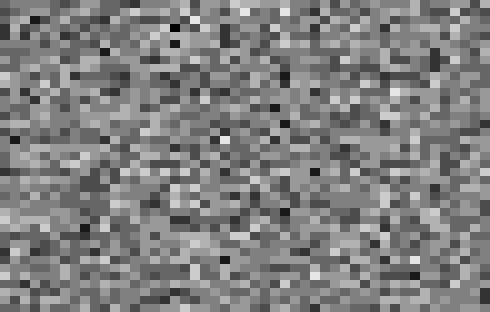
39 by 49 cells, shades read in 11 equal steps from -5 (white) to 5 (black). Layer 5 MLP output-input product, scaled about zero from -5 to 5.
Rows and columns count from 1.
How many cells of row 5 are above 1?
9
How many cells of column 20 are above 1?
8
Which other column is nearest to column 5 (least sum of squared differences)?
30
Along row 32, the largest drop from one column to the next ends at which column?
2
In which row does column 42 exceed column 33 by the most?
35
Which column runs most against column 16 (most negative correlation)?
23
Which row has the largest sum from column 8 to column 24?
10
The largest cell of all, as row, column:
4, 18
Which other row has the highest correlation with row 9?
15
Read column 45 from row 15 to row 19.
1 0 0 1 0
